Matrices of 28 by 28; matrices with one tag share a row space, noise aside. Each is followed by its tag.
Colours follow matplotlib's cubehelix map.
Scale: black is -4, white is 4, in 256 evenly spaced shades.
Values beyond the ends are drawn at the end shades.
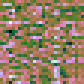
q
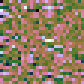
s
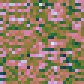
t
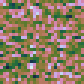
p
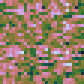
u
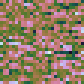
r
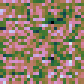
t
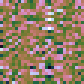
s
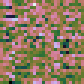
q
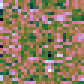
s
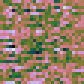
q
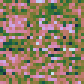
t
